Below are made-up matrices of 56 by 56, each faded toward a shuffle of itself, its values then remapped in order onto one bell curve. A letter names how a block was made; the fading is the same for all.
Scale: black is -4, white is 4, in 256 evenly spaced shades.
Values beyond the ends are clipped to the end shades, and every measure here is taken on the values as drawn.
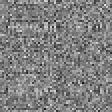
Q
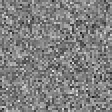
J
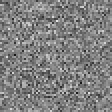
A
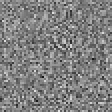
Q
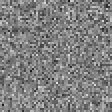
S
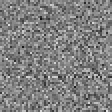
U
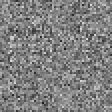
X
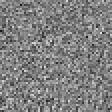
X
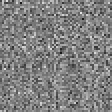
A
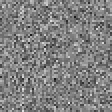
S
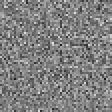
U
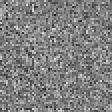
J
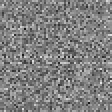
U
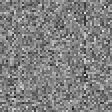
S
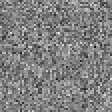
A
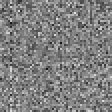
U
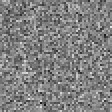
U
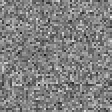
U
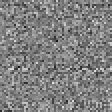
U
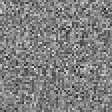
U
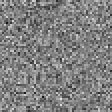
Q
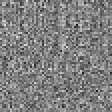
Q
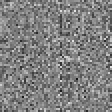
S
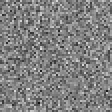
S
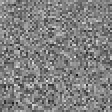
Q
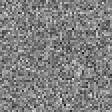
X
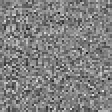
S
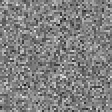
J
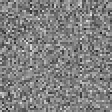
S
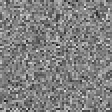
Q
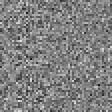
S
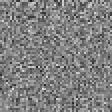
A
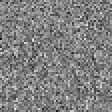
S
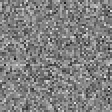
J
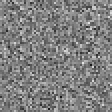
U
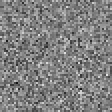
J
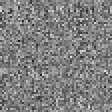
U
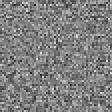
A
